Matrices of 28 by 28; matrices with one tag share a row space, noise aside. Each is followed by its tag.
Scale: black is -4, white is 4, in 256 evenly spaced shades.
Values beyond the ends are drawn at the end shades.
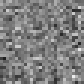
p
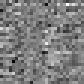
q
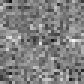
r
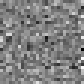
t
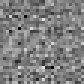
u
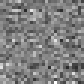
p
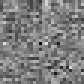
r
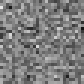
t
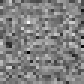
t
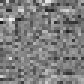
q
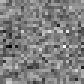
r
